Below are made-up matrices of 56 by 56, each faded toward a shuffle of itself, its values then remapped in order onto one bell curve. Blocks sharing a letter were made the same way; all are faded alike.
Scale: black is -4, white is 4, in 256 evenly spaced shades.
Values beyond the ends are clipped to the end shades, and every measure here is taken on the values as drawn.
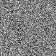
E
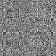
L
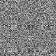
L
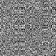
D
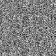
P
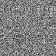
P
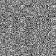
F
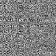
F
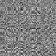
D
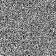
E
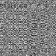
D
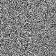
E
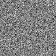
E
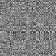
D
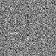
P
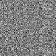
F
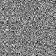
P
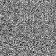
P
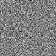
F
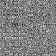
L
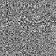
F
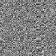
L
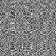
D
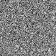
E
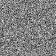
E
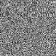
F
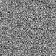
P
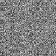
F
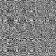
D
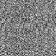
F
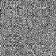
F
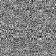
L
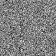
E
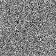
E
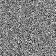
E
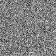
E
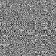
L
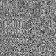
F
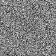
E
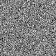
E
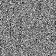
E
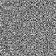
F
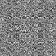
L
